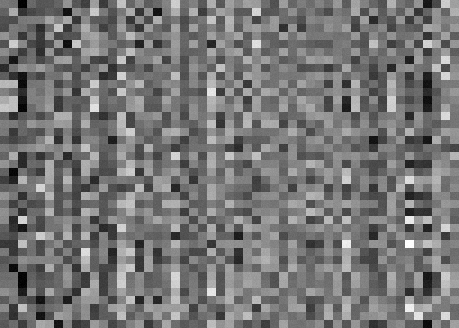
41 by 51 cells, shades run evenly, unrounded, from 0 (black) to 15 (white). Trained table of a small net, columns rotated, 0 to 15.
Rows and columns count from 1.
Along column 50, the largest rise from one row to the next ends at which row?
10
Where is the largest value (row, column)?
31, 46
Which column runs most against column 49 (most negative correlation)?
44
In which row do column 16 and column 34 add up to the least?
4
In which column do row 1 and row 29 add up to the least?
3
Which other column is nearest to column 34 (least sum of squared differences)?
19
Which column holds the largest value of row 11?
11
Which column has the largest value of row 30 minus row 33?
8
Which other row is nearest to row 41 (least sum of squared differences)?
18
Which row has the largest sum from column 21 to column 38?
37
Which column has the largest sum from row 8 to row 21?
24
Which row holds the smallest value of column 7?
41
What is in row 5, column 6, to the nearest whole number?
9
